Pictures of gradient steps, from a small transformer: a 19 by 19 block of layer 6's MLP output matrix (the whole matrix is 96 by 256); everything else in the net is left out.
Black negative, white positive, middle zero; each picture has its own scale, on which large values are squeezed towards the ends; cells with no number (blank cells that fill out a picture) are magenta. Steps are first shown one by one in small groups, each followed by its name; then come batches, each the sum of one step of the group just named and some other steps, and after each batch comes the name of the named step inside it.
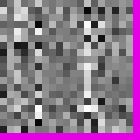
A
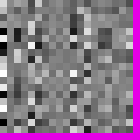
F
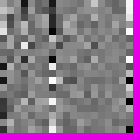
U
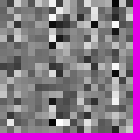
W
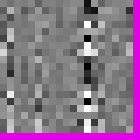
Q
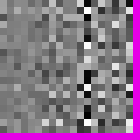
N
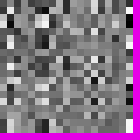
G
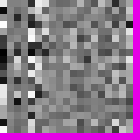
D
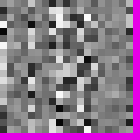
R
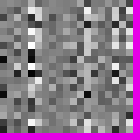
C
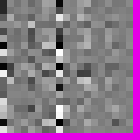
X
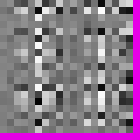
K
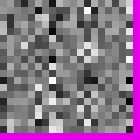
U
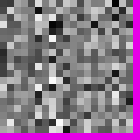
W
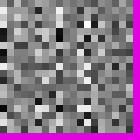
A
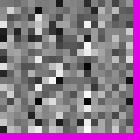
Q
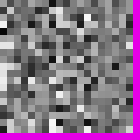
R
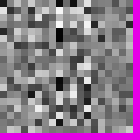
A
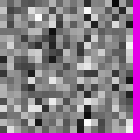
N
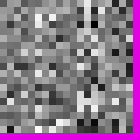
W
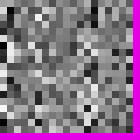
F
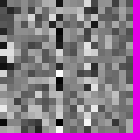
X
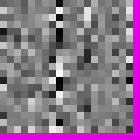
U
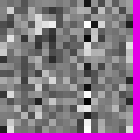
Q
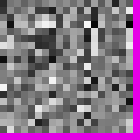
G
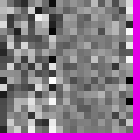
U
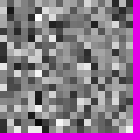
W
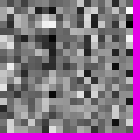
G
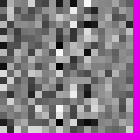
X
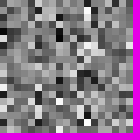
F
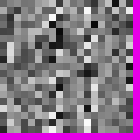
W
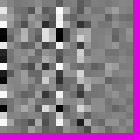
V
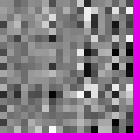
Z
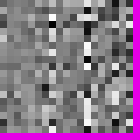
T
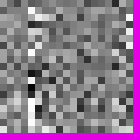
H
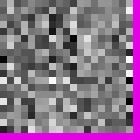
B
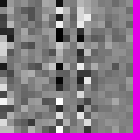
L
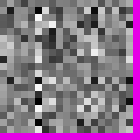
B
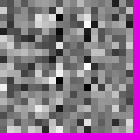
T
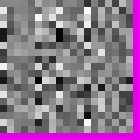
V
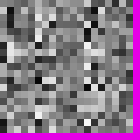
T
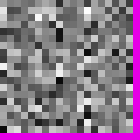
Z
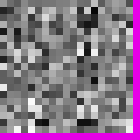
H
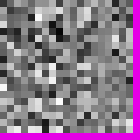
L
